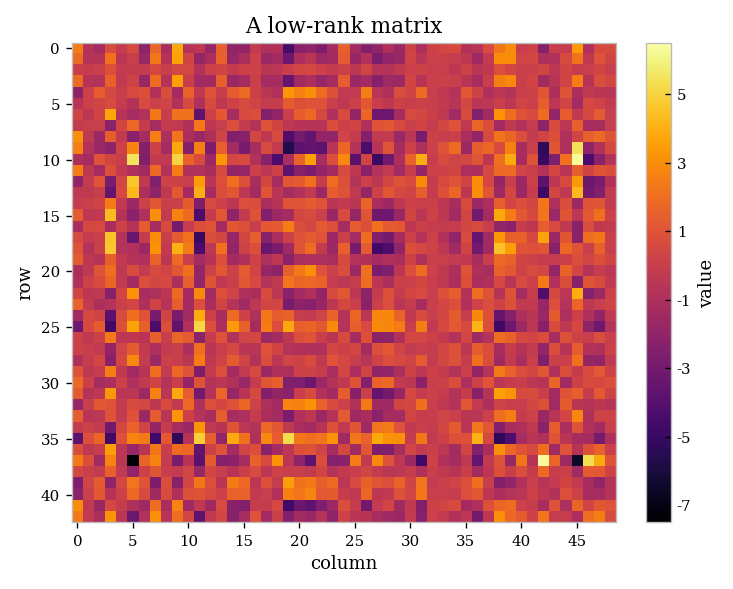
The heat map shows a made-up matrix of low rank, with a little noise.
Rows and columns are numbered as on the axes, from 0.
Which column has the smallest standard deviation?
32
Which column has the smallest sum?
27
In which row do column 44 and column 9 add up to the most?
10
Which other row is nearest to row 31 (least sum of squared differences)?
1
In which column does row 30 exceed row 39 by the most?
0
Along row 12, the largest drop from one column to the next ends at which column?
46
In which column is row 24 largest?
11
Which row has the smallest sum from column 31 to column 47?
35
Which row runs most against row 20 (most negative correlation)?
30
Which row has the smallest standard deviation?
2
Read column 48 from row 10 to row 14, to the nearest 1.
-1 1 -1 0 0
